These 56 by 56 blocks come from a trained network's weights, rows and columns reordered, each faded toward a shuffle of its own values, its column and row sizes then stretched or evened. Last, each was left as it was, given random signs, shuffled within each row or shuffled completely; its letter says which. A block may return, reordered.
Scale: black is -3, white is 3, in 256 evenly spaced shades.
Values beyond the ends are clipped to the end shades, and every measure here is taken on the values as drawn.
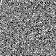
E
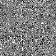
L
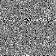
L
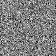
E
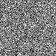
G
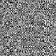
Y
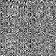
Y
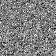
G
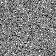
G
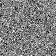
G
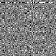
Y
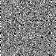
L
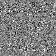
E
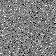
G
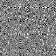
Y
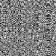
Y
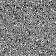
G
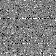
E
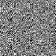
Y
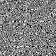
E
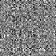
Y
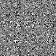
L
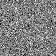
G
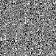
L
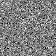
E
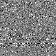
E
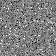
G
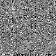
L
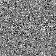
E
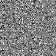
L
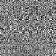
Y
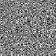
Y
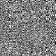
Y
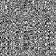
Y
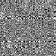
Y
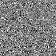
E
